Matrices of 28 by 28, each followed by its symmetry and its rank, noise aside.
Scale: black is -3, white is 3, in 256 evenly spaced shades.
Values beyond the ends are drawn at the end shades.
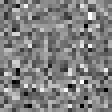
no symmetry, rank six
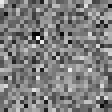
symmetric, rank seven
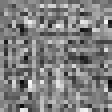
antisymmetric, rank six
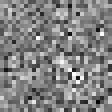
symmetric, rank eight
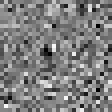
no symmetry, rank six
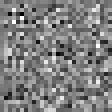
antisymmetric, rank eight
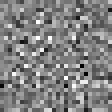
no symmetry, rank seven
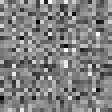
no symmetry, rank seven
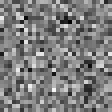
no symmetry, rank seven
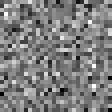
no symmetry, rank eight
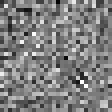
symmetric, rank eight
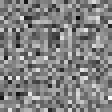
no symmetry, rank six
